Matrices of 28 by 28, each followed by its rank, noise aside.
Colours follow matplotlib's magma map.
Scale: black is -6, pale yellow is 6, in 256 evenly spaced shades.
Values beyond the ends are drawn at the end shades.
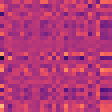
two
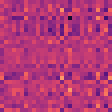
three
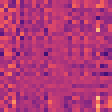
four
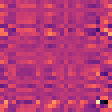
two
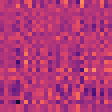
three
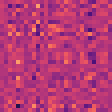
three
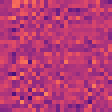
six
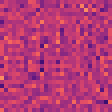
eight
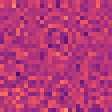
six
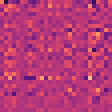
four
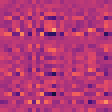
two
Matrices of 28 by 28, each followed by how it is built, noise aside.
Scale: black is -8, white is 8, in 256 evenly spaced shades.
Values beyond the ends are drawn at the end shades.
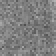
smooth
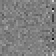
uneven columns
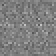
repeating columns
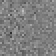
uneven columns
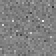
sparse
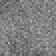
smooth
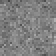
smooth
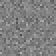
repeating columns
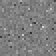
sparse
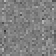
uneven columns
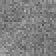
smooth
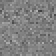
uneven rows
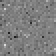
sparse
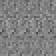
repeating columns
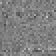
uneven rows
